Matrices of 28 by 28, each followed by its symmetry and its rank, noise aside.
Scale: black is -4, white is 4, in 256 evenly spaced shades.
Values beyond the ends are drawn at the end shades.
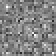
symmetric, rank five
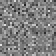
antisymmetric, rank six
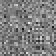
antisymmetric, rank six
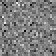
symmetric, rank five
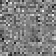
no symmetry, rank six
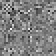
symmetric, rank five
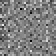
no symmetry, rank six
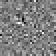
antisymmetric, rank six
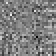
no symmetry, rank six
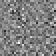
no symmetry, rank five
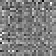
no symmetry, rank five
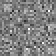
symmetric, rank six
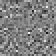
no symmetry, rank five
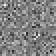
symmetric, rank seven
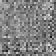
no symmetry, rank six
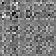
symmetric, rank five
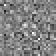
symmetric, rank five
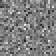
no symmetry, rank seven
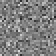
antisymmetric, rank six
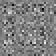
no symmetry, rank five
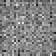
no symmetry, rank six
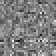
no symmetry, rank five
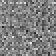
no symmetry, rank six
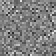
symmetric, rank seven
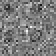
symmetric, rank six
